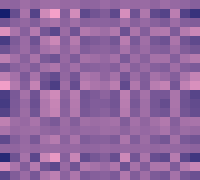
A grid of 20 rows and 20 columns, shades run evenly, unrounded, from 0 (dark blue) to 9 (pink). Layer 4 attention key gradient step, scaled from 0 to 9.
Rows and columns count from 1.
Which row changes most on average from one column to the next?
2
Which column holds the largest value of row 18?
6
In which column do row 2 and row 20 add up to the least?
1
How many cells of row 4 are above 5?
13
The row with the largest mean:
10
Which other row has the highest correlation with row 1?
17
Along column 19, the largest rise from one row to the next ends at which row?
19
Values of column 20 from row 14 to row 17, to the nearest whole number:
6 5 4 5
